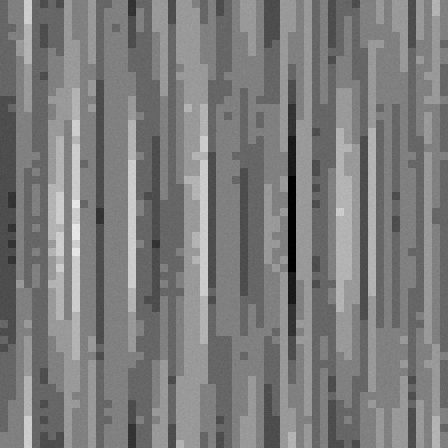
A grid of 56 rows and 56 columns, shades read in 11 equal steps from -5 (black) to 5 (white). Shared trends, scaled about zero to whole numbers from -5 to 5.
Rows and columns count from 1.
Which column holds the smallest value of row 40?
37
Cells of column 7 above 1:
9
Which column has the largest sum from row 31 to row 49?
10
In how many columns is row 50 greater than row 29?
22
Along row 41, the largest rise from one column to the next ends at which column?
38
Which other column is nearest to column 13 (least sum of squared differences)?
1
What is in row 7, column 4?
2
